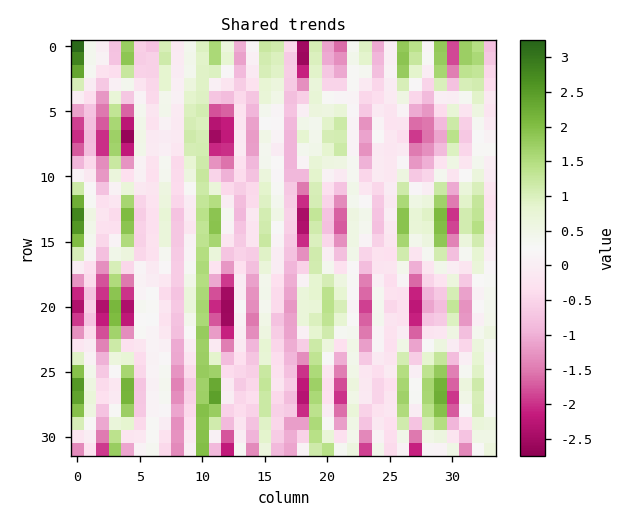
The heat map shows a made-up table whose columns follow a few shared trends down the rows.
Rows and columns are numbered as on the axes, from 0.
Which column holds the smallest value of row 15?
18
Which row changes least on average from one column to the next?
4
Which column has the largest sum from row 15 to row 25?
10
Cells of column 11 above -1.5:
25
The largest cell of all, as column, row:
0, 0
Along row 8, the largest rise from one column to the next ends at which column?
3
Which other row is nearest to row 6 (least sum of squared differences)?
8
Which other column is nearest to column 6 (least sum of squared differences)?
33
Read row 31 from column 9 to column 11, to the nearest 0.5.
0 2 -1
